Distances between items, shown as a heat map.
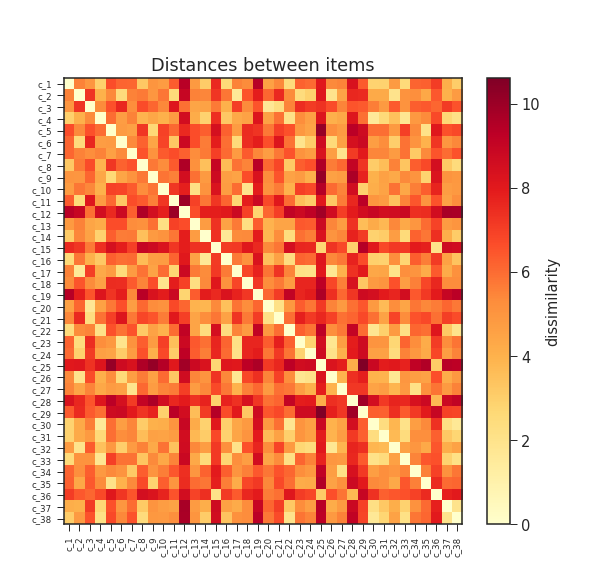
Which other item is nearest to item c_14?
c_16
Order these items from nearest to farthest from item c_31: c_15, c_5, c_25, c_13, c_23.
c_13, c_23, c_5, c_15, c_25
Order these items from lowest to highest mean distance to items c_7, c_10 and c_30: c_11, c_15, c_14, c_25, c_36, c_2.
c_14, c_2, c_11, c_36, c_15, c_25
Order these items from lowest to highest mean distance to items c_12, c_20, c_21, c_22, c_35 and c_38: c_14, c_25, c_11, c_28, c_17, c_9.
c_14, c_9, c_17, c_11, c_28, c_25
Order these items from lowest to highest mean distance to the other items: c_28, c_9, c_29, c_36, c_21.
c_9, c_21, c_36, c_29, c_28
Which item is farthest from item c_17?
c_12
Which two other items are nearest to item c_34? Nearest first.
c_27, c_7
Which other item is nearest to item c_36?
c_15
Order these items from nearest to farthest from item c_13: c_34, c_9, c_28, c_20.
c_20, c_34, c_9, c_28
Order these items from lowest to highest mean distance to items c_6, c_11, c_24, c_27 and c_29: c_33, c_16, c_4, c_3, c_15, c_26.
c_26, c_4, c_33, c_16, c_3, c_15
